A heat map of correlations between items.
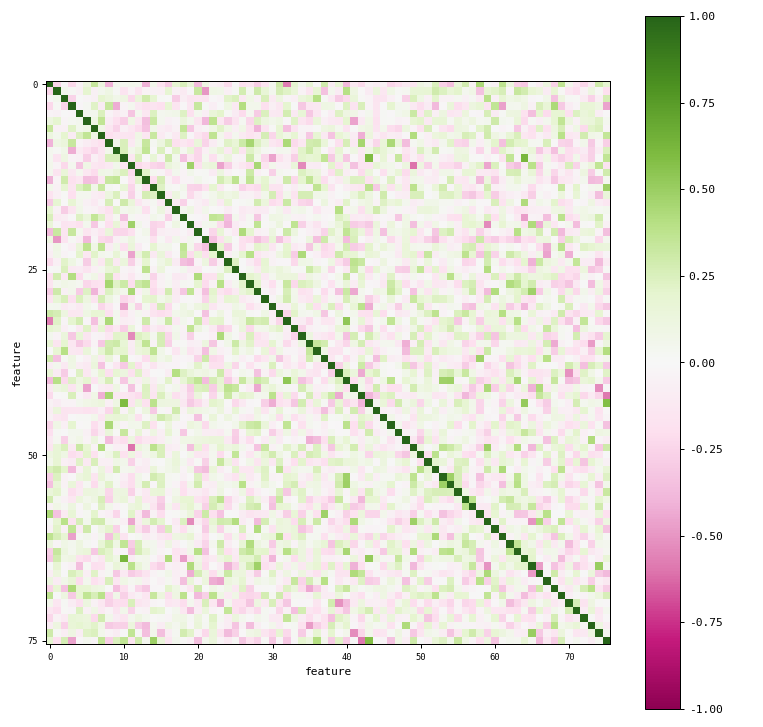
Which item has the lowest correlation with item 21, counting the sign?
1
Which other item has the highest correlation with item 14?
75
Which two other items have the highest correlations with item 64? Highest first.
10, 43
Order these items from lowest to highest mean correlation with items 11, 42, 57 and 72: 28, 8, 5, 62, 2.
2, 62, 5, 8, 28
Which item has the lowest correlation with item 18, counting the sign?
64
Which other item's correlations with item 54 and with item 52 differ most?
61
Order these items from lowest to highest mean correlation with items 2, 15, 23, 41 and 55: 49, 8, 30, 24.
8, 30, 24, 49
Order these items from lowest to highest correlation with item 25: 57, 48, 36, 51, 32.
48, 51, 57, 32, 36
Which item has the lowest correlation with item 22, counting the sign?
67
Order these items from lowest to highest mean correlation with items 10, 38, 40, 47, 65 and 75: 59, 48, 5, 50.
59, 50, 5, 48
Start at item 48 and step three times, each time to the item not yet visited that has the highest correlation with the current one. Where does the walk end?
3
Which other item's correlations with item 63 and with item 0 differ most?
32
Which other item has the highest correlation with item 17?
39
